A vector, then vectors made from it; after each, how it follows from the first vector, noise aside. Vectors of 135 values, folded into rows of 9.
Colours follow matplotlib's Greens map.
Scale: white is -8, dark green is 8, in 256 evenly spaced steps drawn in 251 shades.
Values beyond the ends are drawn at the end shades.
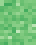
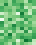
reversed, scaled up.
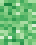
scaled up.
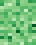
negated, scaled up.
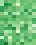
scaled up.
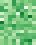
reversed, scaled up.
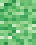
scaled up.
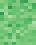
wrapped around, negated.
